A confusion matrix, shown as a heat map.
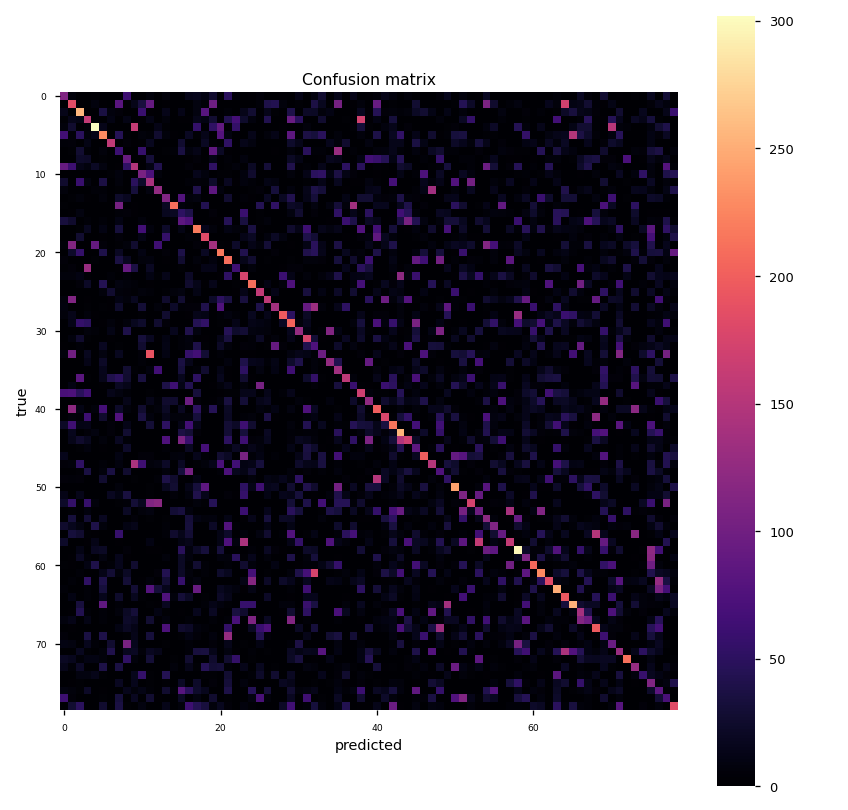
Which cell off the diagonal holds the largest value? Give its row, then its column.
33, 11
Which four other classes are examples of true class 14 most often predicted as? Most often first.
37, 7, 56, 69
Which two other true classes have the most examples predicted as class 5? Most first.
65, 40
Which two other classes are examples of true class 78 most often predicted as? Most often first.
42, 71
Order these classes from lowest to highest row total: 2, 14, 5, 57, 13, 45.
45, 13, 2, 14, 57, 5
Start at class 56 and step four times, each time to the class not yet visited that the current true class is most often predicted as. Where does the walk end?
44
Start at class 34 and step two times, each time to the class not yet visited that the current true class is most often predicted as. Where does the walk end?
69
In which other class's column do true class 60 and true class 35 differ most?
57
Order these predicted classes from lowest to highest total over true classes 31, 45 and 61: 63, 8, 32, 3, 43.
3, 8, 63, 43, 32
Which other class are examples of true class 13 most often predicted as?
15
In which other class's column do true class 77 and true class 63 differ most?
51
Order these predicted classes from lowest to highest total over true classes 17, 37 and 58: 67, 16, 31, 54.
67, 16, 31, 54
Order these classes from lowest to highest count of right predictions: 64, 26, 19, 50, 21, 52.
19, 26, 52, 64, 21, 50
